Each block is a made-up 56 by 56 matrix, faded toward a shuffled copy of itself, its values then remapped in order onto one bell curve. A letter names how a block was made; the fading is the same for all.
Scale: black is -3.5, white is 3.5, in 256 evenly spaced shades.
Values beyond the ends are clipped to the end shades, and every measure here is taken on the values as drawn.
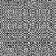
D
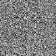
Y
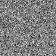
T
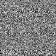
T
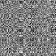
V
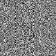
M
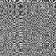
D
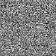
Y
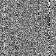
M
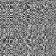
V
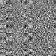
V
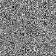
Y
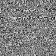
T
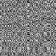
V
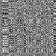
D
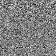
T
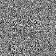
Y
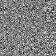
Y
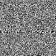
T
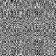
V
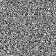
T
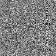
Y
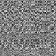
V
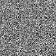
Y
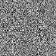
Y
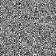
Y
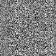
M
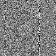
M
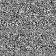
T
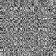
V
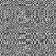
D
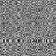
D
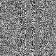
M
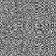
V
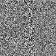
Y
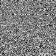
T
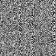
M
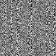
M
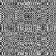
D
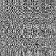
V
